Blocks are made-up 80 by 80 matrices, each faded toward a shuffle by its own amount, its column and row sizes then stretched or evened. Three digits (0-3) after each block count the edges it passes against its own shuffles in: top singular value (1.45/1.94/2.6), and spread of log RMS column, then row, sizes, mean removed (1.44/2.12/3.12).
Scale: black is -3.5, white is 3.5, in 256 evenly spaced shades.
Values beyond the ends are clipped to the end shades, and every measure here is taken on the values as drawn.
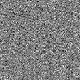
2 0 0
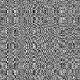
3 3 1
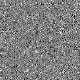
0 2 2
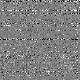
1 1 3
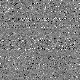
0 0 2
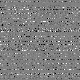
0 0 3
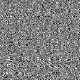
1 1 2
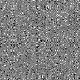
2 1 0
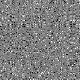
2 0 1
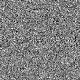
1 0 1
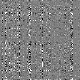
1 3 2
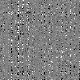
1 3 1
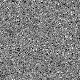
0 0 1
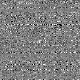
1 1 3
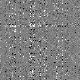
1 3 1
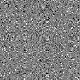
2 1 0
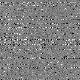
1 0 3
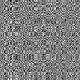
3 2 0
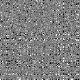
2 2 2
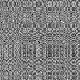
3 1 1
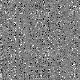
1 2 0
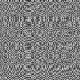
3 2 2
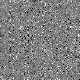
1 2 0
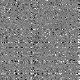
2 2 2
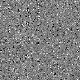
1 1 0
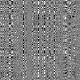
3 3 1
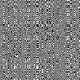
3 3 0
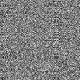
2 1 0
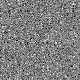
1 0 0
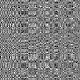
3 2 2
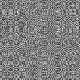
3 1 1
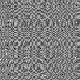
3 1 0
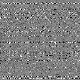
2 0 3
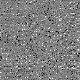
1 1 1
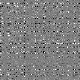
2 2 3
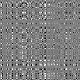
3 3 3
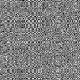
3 1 2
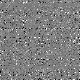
1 1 2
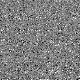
0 0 2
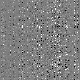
0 3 1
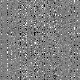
0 3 1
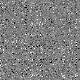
0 2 2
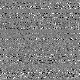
0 0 3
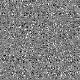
0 1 2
